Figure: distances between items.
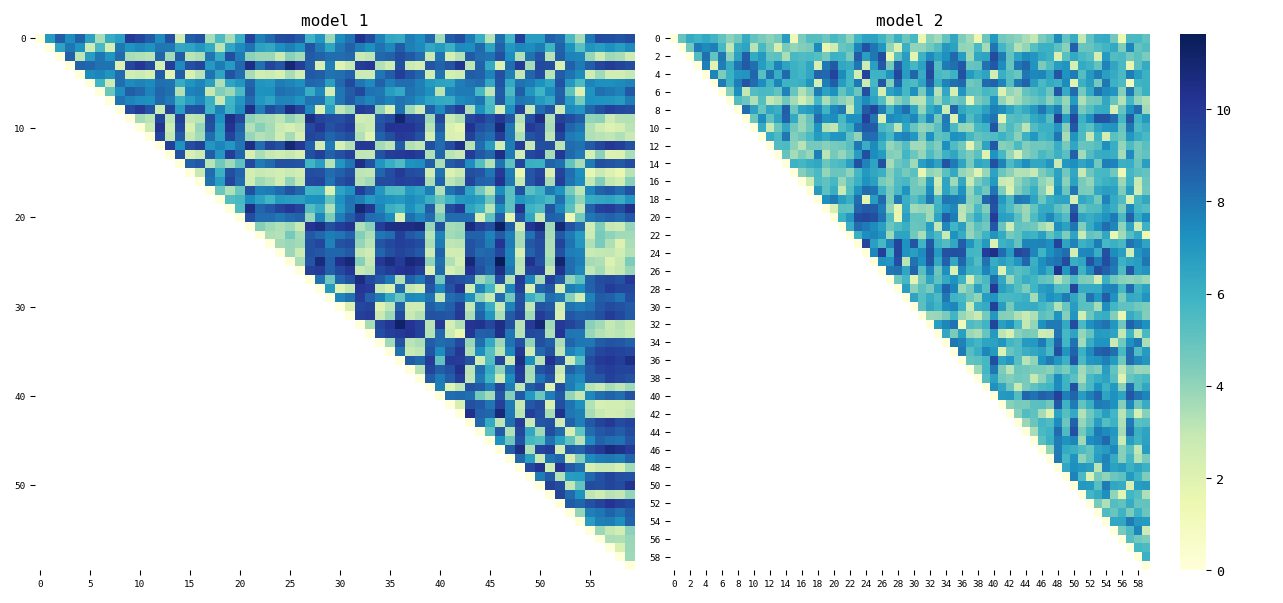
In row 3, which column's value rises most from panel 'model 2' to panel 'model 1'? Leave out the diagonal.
57
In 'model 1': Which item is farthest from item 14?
32
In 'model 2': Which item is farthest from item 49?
25
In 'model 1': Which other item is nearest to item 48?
15
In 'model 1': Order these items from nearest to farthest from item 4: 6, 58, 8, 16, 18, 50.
58, 16, 18, 6, 8, 50
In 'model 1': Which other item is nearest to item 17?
29
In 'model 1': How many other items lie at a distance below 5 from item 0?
8
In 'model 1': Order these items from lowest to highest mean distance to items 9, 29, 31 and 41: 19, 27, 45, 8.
45, 8, 19, 27
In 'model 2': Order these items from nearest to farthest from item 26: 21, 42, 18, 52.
42, 21, 52, 18
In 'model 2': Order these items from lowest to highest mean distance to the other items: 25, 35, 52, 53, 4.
52, 53, 35, 4, 25
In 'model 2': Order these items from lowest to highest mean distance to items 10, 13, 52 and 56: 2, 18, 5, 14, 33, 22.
33, 22, 2, 14, 18, 5
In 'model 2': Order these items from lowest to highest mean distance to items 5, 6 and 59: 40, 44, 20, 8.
8, 44, 40, 20
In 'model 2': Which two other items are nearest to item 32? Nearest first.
36, 44
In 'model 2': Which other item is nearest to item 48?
2
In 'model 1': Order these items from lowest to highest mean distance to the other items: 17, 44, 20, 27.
17, 20, 44, 27
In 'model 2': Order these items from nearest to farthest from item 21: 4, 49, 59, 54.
59, 49, 4, 54
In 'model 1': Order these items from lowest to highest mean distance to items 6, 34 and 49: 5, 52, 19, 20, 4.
52, 19, 20, 5, 4
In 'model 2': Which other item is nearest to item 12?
37
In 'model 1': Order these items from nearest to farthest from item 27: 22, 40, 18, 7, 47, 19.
47, 40, 19, 18, 7, 22
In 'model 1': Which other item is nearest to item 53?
20
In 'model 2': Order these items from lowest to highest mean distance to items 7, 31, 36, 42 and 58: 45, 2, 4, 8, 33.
33, 45, 2, 8, 4
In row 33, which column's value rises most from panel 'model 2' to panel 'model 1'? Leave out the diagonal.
46
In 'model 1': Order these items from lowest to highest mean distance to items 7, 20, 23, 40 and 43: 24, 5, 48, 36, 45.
45, 5, 36, 24, 48
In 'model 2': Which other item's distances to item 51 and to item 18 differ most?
24
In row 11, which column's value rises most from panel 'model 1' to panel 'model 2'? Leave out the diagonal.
24
